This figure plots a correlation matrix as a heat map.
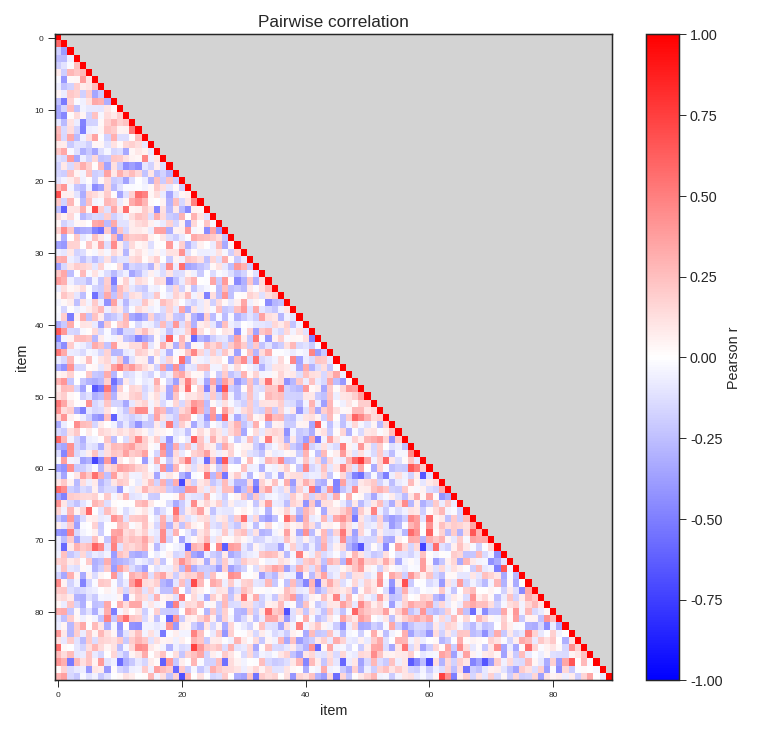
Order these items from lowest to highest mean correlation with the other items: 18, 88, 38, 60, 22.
18, 88, 38, 60, 22
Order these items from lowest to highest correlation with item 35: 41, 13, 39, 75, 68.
75, 13, 41, 68, 39
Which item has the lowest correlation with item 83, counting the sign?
17
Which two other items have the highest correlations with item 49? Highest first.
59, 27
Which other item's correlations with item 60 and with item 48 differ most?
67
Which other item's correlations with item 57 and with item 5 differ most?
87
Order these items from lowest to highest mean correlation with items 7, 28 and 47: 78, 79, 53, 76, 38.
53, 79, 78, 38, 76
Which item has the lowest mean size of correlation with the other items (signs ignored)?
15
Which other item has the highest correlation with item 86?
51
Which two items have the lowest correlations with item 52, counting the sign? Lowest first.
4, 39
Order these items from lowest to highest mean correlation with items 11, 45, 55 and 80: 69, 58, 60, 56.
69, 60, 58, 56
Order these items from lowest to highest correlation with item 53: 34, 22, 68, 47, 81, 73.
68, 22, 81, 47, 73, 34
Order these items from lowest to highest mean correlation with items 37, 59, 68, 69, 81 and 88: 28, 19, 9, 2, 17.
28, 9, 19, 2, 17
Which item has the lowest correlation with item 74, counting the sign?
71
